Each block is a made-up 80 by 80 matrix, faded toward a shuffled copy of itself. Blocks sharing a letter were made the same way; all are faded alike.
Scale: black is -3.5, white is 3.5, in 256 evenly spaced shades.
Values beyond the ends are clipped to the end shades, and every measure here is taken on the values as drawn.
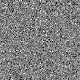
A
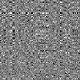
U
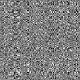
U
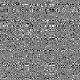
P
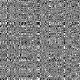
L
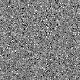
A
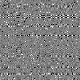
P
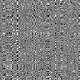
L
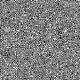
A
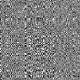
L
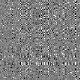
L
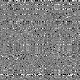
P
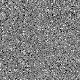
A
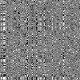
L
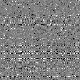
P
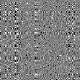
L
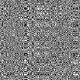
U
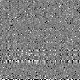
P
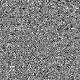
A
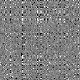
L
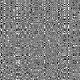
L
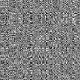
U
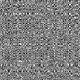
U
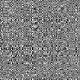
U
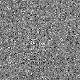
A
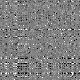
P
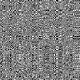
U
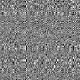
U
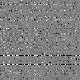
P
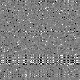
P
